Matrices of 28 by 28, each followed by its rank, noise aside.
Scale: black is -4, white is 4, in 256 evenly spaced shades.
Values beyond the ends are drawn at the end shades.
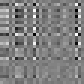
one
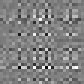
two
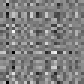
two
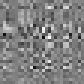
three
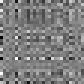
two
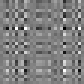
one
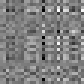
two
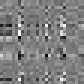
two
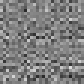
three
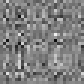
three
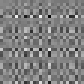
one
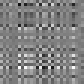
one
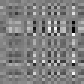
one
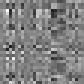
three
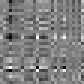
two
